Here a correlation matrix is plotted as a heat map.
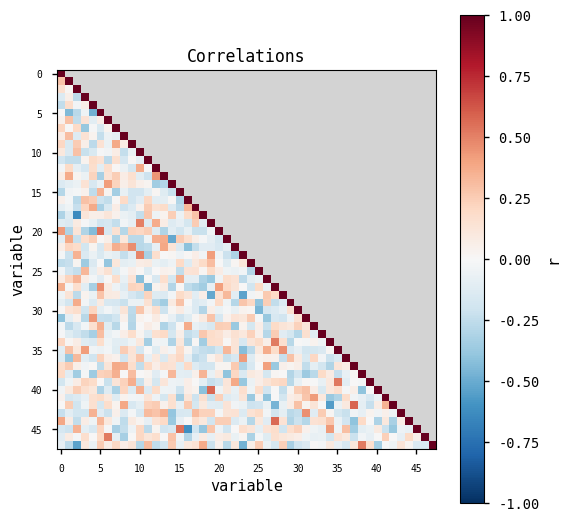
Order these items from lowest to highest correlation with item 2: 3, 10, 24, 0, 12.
3, 12, 24, 0, 10
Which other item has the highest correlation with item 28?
35
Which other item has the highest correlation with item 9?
22
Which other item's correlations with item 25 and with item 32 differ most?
30
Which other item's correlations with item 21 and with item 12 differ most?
10
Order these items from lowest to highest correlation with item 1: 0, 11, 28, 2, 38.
11, 38, 2, 28, 0
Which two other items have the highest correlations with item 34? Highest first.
27, 45
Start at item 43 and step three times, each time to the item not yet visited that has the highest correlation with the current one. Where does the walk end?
17
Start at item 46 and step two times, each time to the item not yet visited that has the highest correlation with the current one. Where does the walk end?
14
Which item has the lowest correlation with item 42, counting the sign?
34
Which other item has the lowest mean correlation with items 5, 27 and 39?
42
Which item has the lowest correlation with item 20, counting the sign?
4
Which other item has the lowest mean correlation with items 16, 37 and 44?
45
